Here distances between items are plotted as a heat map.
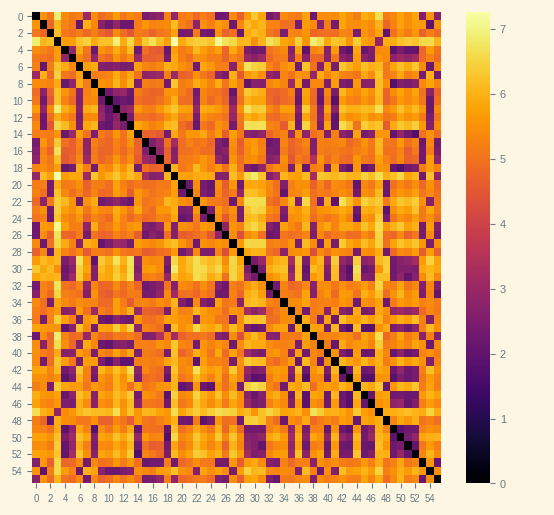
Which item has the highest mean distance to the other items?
3
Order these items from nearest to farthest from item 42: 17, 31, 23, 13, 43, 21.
43, 31, 17, 21, 23, 13
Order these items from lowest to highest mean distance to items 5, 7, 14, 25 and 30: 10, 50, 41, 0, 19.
50, 0, 19, 10, 41
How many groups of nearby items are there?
5
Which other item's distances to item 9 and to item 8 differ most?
29
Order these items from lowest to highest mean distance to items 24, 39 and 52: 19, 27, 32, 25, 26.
27, 26, 32, 25, 19
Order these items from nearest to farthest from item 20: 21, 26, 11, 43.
21, 26, 43, 11
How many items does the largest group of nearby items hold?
19
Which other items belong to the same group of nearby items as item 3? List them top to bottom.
47
